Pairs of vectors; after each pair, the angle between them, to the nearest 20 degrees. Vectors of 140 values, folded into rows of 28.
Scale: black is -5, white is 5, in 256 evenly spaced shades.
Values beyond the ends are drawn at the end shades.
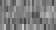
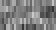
160 degrees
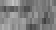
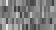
60 degrees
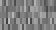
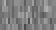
140 degrees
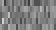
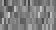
40 degrees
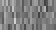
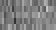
160 degrees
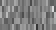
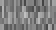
100 degrees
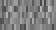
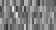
100 degrees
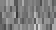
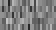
100 degrees
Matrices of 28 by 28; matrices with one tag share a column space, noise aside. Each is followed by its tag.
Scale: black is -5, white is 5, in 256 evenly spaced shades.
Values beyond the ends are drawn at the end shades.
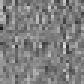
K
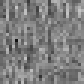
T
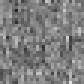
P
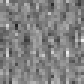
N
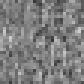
P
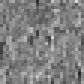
P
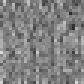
N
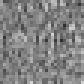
N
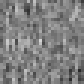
T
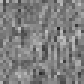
P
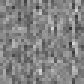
K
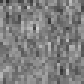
K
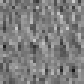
K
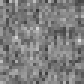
P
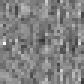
T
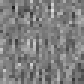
T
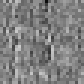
P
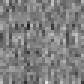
N
